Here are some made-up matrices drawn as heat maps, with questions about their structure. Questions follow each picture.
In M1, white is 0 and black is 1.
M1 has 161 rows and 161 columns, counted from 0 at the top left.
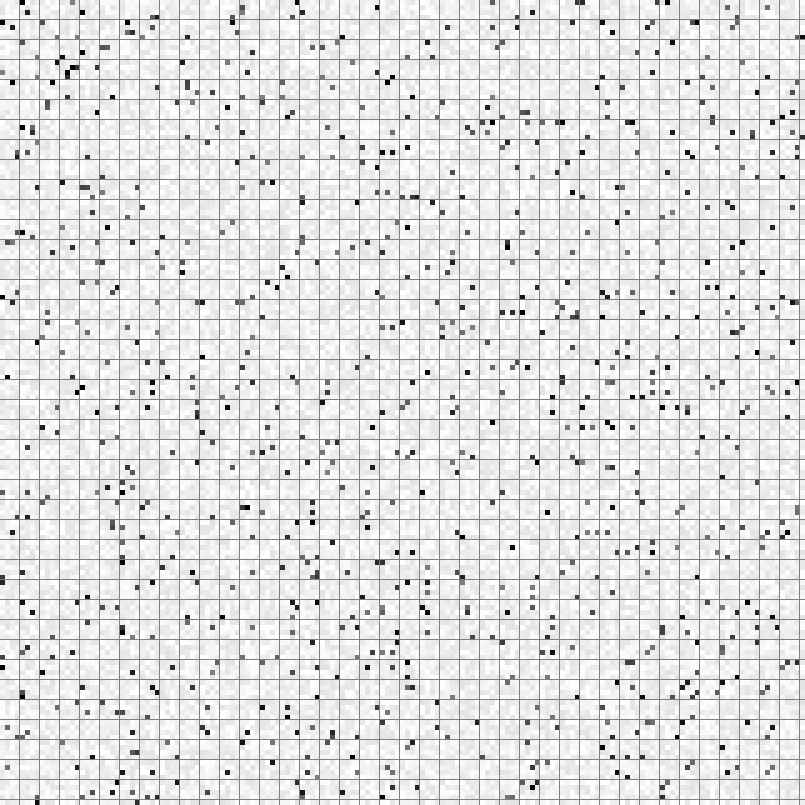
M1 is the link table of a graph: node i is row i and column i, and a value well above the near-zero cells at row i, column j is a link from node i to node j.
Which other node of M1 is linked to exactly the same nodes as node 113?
node 53
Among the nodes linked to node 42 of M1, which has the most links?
node 125
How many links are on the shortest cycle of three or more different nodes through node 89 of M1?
5
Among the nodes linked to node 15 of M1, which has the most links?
node 78
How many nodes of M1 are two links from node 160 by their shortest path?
8
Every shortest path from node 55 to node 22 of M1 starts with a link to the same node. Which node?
node 131
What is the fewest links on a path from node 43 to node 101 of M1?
3
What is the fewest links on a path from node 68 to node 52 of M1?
3
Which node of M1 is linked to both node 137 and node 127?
node 30
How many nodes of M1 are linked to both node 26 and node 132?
0
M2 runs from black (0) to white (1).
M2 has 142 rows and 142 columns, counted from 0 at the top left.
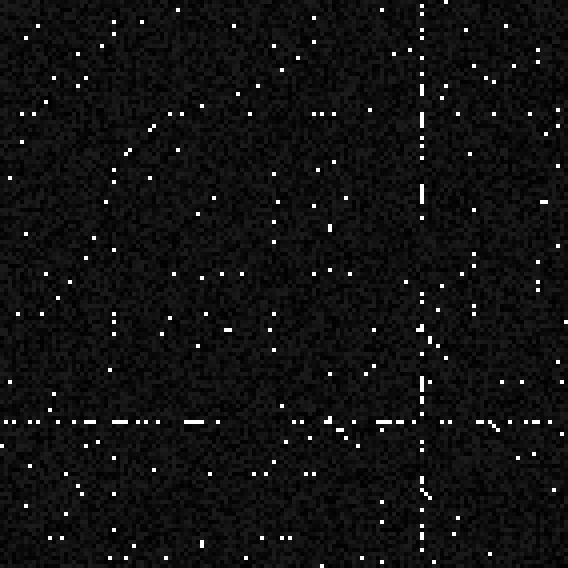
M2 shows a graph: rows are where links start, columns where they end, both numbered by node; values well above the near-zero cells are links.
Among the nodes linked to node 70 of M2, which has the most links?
node 134
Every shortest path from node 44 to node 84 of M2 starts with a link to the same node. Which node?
node 2
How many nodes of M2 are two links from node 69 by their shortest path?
4
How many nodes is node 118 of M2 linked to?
6
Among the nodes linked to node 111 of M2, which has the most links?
node 21
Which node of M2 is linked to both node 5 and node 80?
node 28
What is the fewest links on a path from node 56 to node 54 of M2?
3
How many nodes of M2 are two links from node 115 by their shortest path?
6
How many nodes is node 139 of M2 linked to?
5
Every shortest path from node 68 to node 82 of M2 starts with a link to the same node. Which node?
node 78
